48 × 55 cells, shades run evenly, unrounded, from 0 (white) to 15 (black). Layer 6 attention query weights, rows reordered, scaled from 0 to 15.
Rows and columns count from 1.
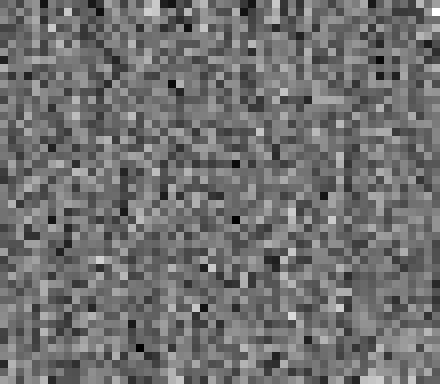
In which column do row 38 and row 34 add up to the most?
35
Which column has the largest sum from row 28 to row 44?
9
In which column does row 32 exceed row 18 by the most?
14
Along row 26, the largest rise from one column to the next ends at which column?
3
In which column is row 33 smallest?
13
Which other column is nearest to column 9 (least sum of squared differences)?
19
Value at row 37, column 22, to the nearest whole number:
6
